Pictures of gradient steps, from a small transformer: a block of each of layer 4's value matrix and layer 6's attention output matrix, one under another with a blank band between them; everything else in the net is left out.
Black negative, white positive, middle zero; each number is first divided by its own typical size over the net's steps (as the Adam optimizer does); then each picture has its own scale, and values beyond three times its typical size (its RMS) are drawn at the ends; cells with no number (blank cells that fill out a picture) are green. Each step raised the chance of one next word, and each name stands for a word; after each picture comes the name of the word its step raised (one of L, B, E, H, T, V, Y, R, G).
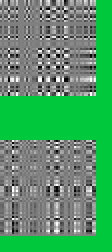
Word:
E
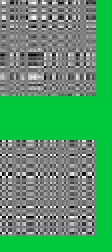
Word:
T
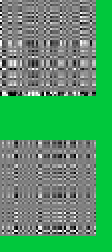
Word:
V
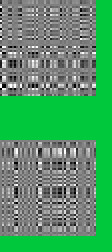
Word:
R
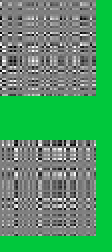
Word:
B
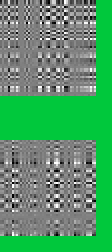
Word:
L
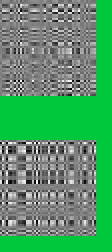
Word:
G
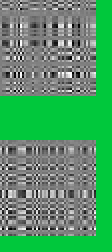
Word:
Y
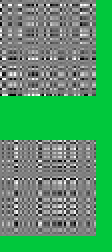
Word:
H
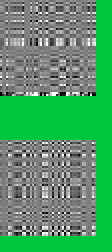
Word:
V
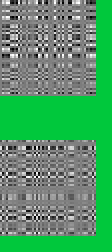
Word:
T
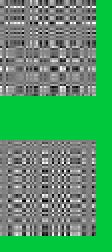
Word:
L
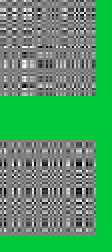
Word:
R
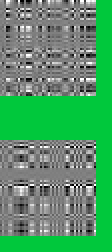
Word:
E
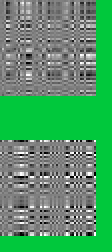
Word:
T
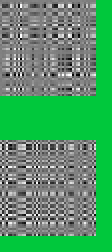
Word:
H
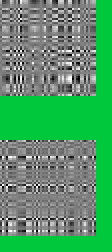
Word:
E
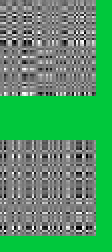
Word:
V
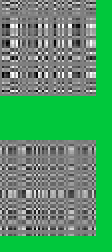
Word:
Y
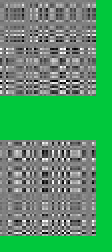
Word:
G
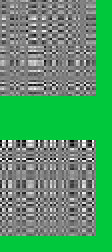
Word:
B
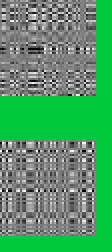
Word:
G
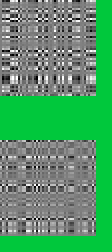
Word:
E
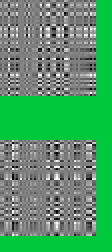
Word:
H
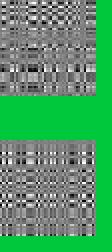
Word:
L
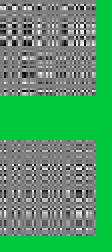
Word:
Y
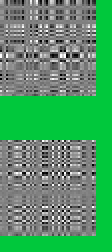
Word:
T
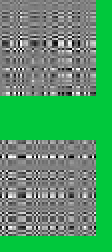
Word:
V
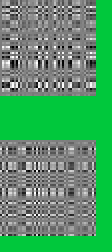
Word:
R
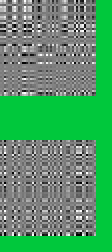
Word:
T
